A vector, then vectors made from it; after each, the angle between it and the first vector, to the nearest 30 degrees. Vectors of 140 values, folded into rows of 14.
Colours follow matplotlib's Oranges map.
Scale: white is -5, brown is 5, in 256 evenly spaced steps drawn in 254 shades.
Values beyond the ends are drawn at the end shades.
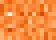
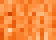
150 degrees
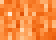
60 degrees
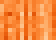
120 degrees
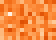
30 degrees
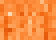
30 degrees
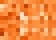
120 degrees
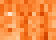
30 degrees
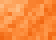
120 degrees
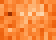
150 degrees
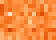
30 degrees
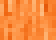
120 degrees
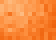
120 degrees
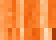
90 degrees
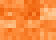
60 degrees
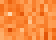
30 degrees
